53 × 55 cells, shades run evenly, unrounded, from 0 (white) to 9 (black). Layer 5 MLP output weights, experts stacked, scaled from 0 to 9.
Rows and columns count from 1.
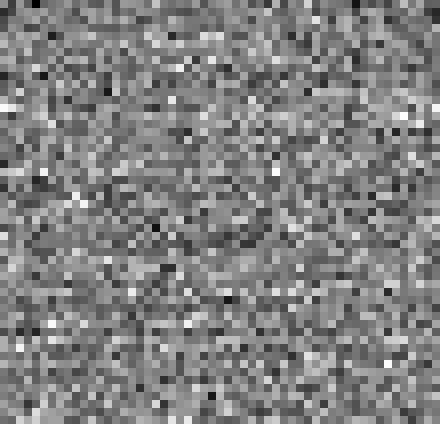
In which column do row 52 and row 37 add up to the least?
29
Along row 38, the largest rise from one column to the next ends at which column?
40
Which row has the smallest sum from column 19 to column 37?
15
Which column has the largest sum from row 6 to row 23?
54
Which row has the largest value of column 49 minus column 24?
37
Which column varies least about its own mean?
13
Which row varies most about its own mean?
14
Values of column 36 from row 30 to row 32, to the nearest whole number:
7 5 4
